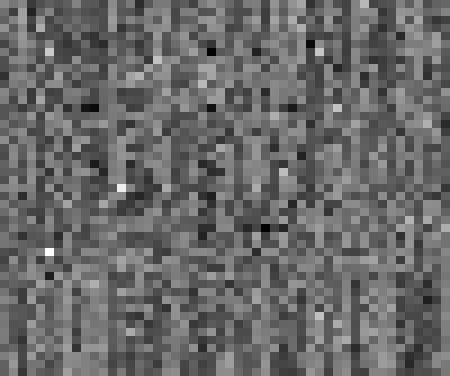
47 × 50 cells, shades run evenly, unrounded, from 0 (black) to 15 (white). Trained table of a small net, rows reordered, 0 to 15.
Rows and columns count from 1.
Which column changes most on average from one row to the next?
24
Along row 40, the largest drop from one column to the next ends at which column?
37
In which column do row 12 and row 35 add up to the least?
6
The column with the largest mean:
29
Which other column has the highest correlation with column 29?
19
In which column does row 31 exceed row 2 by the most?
39
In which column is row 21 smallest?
11
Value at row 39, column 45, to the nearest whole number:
4
